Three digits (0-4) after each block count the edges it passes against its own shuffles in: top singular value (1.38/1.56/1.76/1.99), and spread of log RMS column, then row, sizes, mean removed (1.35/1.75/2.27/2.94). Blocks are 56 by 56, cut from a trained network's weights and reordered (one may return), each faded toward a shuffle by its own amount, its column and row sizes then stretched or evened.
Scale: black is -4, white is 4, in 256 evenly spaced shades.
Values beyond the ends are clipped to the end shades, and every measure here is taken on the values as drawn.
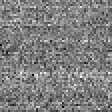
1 0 2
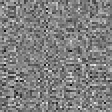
4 2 2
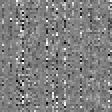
1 4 0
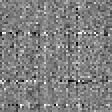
2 1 3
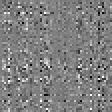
1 4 3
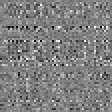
4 2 4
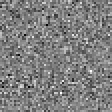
0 1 1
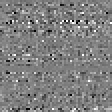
0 1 4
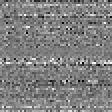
3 0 4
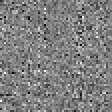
1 3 2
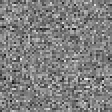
2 0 2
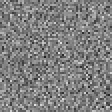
2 0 0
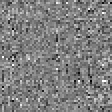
1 3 1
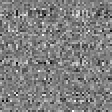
4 1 3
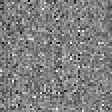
0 1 2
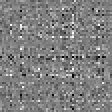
1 3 3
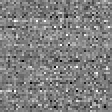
1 2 3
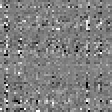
0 3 3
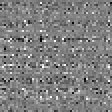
0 2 4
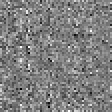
3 3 1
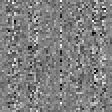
1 4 0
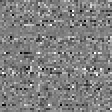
1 2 4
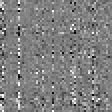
2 4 2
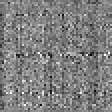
2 0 3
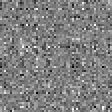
2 3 3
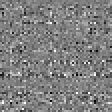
1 2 4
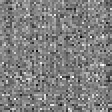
1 0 3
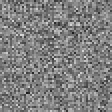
4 0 0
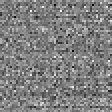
1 1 1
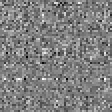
3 1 3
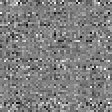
0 2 4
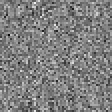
2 1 1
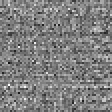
2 1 1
